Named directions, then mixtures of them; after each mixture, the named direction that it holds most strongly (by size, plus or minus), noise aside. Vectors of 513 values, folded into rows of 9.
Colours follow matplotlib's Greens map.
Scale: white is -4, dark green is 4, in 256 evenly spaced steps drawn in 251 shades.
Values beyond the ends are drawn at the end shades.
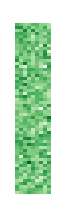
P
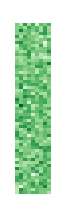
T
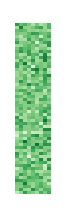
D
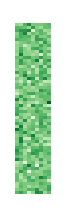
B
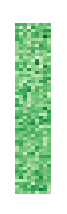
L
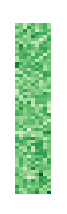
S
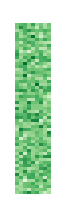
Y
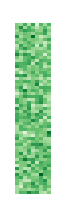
Y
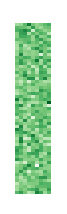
B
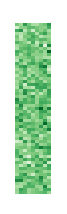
P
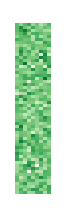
B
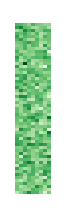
P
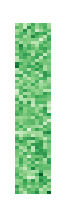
S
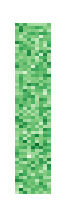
D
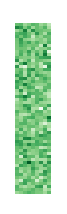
P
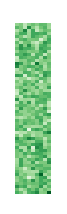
S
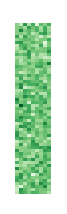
T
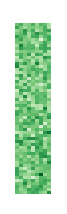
S
